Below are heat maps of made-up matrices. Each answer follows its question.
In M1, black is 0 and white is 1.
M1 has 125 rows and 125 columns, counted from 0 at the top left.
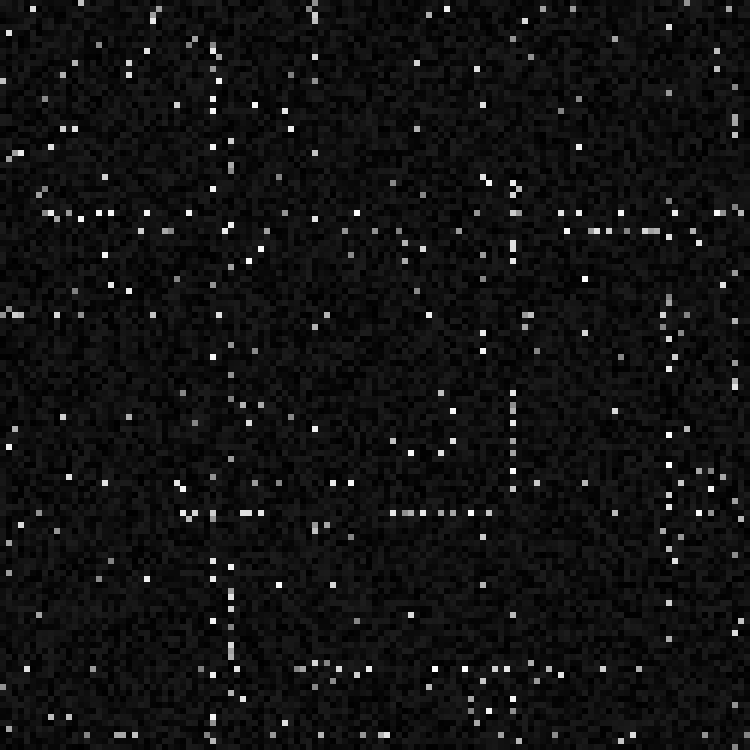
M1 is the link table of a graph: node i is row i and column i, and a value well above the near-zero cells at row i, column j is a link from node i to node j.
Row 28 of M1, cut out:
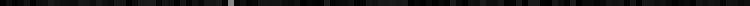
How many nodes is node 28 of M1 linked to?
1
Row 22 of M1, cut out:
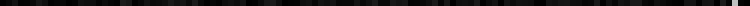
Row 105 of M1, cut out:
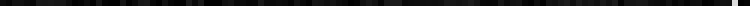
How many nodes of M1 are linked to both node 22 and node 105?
1
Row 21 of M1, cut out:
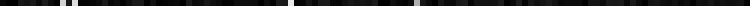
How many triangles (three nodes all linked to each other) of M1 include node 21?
4
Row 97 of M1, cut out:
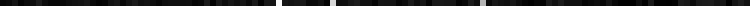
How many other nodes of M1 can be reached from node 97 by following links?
9
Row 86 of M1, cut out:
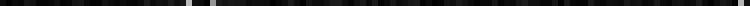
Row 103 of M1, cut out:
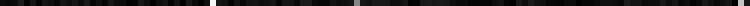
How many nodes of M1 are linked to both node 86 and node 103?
2
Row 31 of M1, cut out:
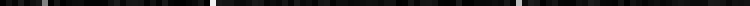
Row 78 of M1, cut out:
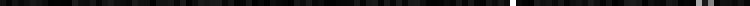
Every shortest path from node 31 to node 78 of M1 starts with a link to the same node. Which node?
node 35
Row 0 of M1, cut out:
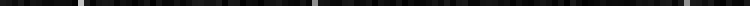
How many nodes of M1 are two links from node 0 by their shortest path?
10
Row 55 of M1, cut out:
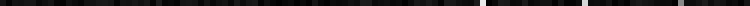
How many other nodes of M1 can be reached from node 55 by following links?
9
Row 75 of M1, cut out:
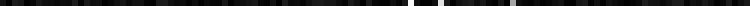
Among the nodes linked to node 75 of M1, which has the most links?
node 85
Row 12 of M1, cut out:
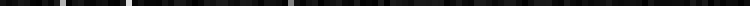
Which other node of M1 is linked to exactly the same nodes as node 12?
node 69
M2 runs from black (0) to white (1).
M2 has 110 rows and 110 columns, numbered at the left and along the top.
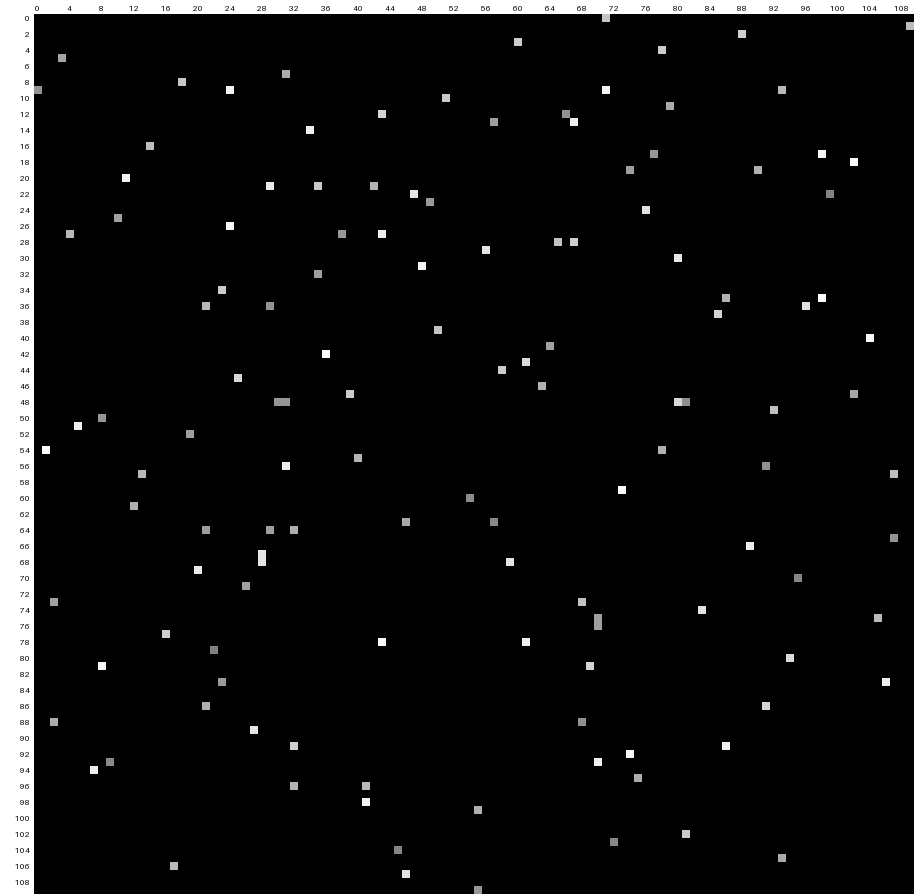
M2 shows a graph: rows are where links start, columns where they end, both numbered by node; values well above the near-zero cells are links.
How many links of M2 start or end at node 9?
5
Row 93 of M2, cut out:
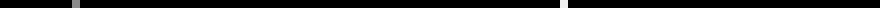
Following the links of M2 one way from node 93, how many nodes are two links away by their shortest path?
4
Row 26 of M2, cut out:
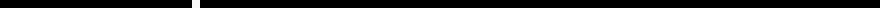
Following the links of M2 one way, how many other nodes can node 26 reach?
10
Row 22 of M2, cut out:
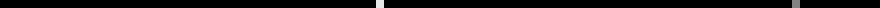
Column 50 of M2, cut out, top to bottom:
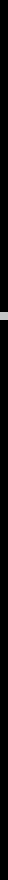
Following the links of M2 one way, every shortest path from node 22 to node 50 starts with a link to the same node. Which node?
node 47
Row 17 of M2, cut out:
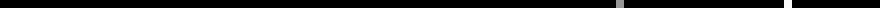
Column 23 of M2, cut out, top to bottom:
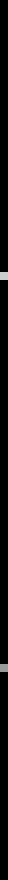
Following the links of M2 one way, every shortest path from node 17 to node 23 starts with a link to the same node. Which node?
node 77
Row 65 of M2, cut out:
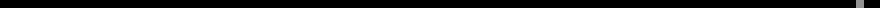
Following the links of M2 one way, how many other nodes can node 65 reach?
7
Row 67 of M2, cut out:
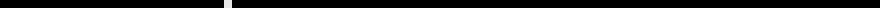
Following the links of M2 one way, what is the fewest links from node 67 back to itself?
2
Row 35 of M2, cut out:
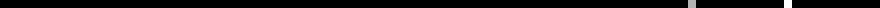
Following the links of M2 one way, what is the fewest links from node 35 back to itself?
3
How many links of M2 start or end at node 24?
3
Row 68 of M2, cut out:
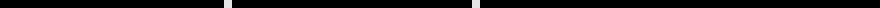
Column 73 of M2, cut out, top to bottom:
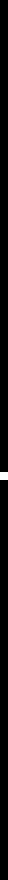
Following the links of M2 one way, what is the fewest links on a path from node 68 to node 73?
2
